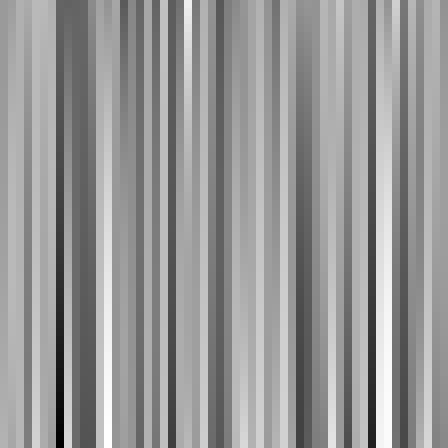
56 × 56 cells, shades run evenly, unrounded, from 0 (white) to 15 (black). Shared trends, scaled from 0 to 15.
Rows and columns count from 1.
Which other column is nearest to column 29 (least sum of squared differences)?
40
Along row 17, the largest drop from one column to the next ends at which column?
48
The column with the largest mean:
8
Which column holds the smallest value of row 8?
24
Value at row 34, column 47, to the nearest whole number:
11
